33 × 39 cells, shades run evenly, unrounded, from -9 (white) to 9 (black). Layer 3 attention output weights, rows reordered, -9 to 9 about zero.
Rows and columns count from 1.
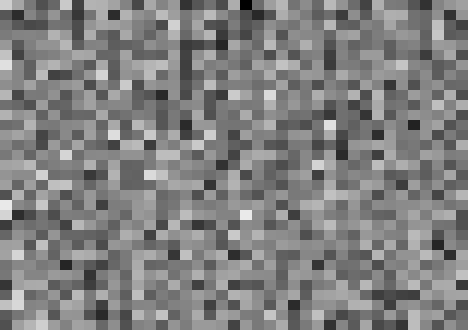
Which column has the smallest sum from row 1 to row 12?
1
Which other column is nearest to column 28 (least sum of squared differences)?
10
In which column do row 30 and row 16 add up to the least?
2
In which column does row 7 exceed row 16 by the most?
28
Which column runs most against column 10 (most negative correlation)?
11
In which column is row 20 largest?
37
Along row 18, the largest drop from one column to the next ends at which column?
13
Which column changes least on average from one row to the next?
26
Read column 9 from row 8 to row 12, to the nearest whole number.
-6 -1 3 0 -3
